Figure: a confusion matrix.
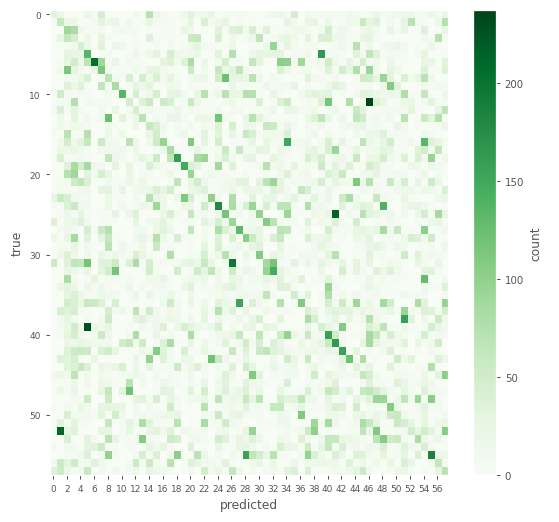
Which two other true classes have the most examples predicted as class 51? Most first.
38, 37
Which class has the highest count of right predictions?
6
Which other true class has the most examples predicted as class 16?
11
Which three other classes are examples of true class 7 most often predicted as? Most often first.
2, 46, 44
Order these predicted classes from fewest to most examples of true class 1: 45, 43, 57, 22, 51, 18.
18, 43, 51, 22, 45, 57
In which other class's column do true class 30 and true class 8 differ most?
48
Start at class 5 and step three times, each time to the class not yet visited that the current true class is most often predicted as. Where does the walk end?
15
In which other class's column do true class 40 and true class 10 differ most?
34
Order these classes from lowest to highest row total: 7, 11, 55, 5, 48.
5, 7, 11, 48, 55
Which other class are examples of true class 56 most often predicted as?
17
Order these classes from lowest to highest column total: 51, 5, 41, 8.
51, 41, 8, 5
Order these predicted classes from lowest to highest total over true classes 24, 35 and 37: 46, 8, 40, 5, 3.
5, 46, 8, 40, 3
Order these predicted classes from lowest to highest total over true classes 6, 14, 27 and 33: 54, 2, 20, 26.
26, 2, 20, 54
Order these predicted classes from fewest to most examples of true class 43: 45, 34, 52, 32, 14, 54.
54, 32, 52, 34, 45, 14
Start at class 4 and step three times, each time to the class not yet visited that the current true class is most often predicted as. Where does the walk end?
49
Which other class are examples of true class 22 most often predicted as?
36
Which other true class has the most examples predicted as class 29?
45
